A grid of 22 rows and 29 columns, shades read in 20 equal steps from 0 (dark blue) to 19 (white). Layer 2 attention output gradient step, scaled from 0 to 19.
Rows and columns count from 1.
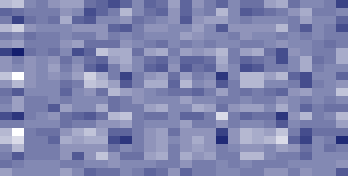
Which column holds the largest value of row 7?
9
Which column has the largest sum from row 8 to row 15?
29
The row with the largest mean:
10
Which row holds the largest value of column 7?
17
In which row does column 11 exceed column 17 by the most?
15
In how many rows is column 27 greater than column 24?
8
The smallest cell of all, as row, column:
7, 2
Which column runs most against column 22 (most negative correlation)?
26
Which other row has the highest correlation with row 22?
1
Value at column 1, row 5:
8
